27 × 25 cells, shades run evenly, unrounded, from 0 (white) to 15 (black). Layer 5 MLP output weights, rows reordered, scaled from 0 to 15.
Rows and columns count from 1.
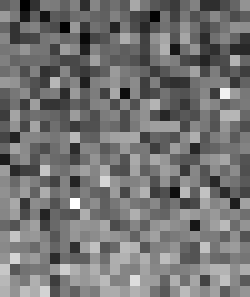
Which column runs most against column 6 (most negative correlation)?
4
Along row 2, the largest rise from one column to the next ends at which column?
3
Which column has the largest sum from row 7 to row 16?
19
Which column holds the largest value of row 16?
2
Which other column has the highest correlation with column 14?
5
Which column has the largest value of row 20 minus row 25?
7
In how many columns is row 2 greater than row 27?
21
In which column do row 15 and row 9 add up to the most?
13
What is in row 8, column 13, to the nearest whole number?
8
